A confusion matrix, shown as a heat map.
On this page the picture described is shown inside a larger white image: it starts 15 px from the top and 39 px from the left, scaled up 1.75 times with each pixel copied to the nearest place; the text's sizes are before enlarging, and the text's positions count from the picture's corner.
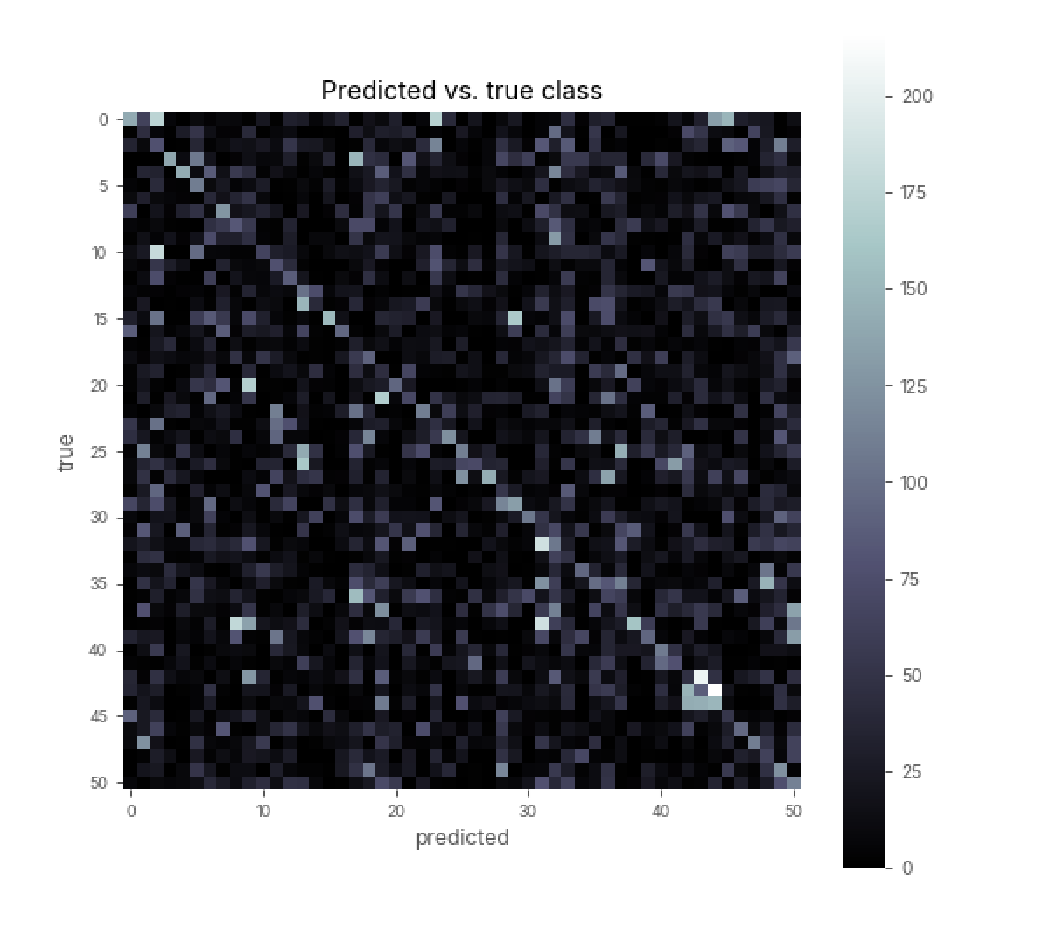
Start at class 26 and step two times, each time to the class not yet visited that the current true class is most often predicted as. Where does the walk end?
14
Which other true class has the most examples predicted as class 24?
22
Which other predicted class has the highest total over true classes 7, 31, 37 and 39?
50
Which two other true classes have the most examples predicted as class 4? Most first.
31, 25
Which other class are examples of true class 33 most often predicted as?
32
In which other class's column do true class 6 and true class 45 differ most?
0
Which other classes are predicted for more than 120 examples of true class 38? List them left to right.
8, 9, 31
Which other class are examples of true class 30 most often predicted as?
49
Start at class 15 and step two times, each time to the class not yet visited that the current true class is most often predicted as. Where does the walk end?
28
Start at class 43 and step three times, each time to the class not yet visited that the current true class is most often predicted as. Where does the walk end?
9
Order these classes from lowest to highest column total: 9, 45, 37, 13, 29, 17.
29, 45, 13, 9, 37, 17
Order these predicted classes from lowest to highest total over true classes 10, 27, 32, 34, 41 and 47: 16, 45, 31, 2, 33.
16, 33, 45, 2, 31
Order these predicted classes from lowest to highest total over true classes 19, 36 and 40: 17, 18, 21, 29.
29, 18, 21, 17
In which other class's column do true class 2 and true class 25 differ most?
37
